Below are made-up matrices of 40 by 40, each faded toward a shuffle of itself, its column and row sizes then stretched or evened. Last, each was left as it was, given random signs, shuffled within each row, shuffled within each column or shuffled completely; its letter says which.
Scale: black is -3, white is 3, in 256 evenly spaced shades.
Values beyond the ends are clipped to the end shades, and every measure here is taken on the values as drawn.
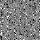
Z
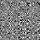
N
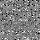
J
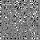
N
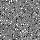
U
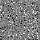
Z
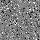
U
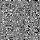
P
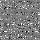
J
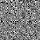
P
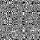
N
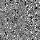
Z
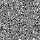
Z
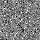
U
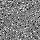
U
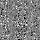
Z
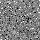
U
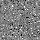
U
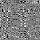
N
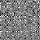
N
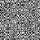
N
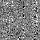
Z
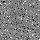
U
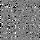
P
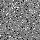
U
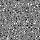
J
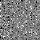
Z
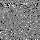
J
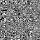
P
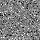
U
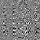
N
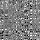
N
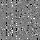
P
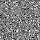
J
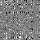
N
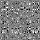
N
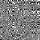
N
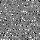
J
